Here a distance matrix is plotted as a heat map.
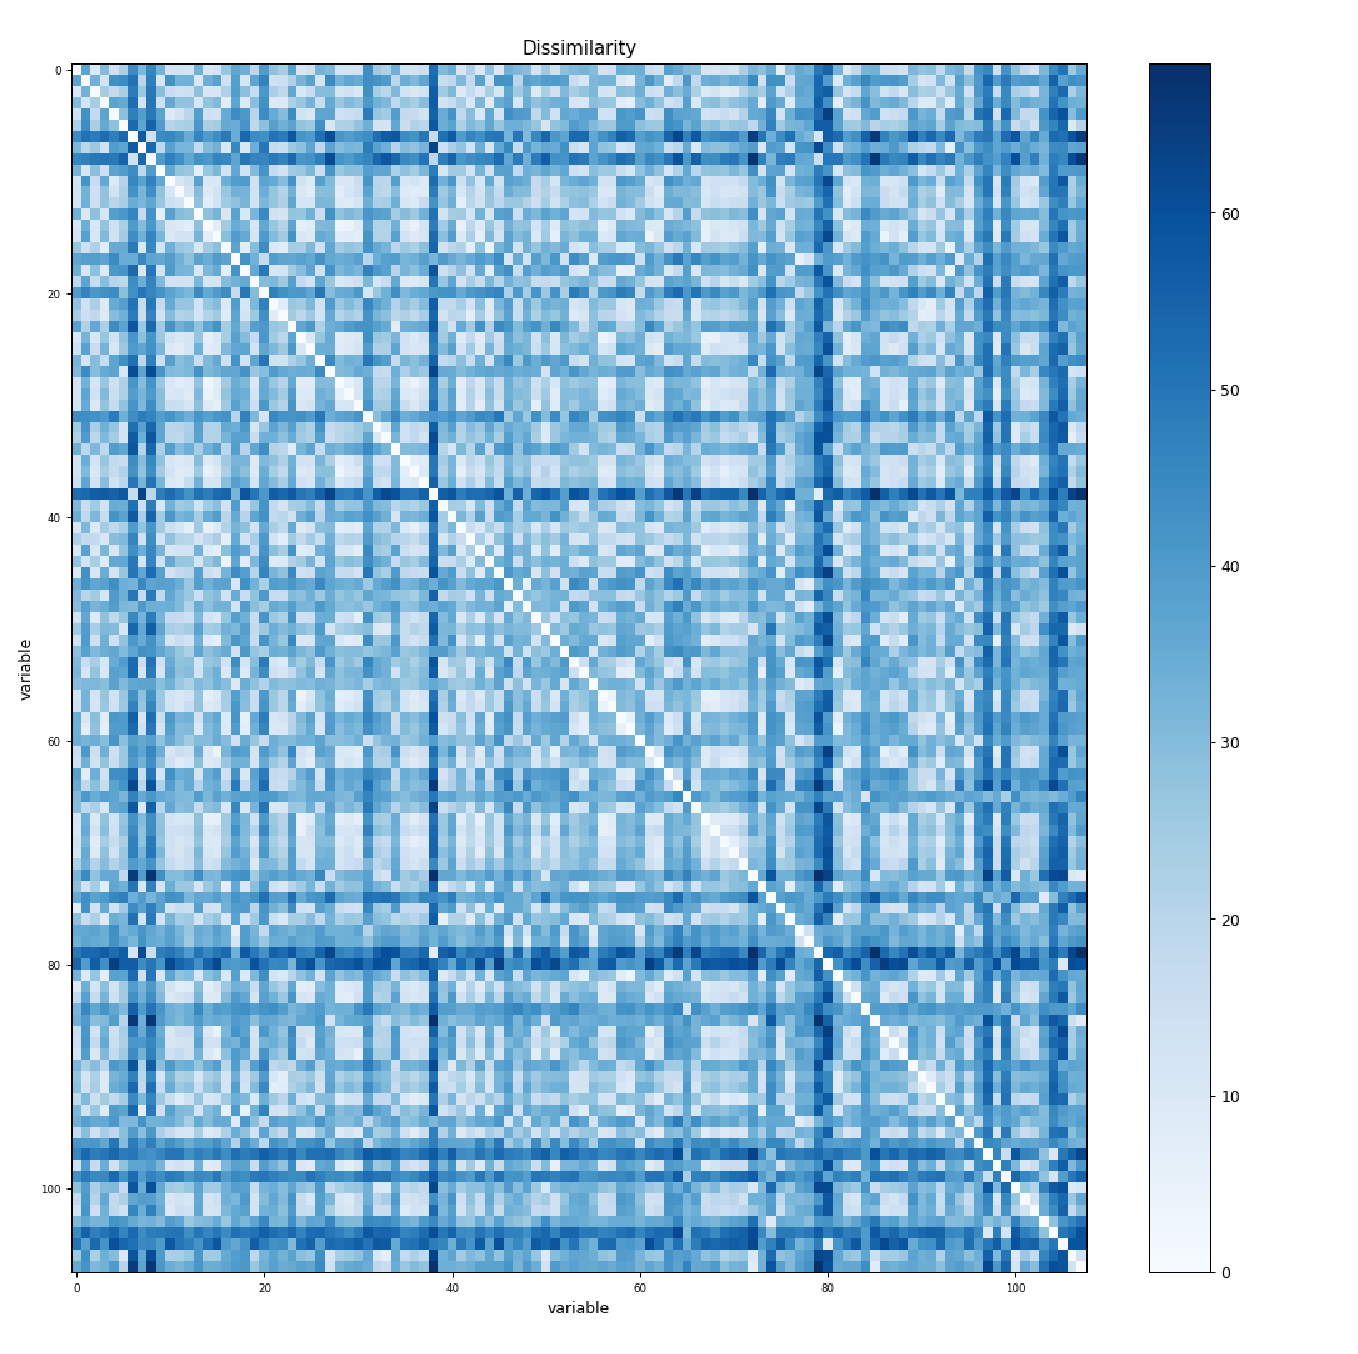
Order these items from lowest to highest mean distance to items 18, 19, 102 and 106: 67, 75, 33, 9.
33, 67, 75, 9
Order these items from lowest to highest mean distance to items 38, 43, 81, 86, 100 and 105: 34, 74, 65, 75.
75, 34, 65, 74
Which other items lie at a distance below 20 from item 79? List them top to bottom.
6, 8, 38
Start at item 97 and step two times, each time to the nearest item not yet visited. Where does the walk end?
99
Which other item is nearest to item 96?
60
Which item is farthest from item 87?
80
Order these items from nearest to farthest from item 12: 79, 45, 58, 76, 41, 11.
41, 11, 45, 76, 58, 79
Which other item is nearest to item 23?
34
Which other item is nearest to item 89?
40
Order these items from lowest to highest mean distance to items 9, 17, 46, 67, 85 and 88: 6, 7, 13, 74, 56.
56, 13, 7, 74, 6
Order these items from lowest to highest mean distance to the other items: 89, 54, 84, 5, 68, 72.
68, 54, 5, 89, 72, 84
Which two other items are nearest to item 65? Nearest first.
84, 99
